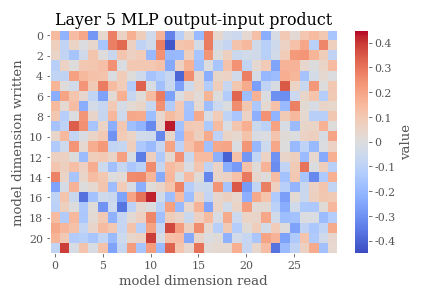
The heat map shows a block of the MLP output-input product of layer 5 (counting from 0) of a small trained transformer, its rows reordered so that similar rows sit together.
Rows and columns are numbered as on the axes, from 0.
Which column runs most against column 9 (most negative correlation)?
2
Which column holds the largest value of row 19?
12
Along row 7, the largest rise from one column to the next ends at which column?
25
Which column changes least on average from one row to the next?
15
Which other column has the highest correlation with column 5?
24
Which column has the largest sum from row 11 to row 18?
10
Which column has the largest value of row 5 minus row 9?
9
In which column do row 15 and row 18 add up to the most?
22
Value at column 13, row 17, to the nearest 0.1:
-0.2
